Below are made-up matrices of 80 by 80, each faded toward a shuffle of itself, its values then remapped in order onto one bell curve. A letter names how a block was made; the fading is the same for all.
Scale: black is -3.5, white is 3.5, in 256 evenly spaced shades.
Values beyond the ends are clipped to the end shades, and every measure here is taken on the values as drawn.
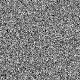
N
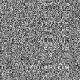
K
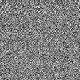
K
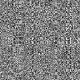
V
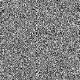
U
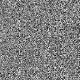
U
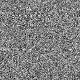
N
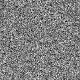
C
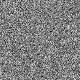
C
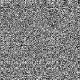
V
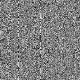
U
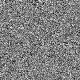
N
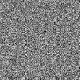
K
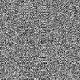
K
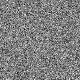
N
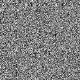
U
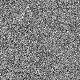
C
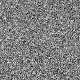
N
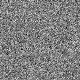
N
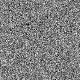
C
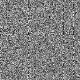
U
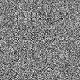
K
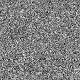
N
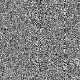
U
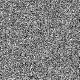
C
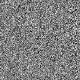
U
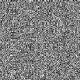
K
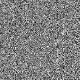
U
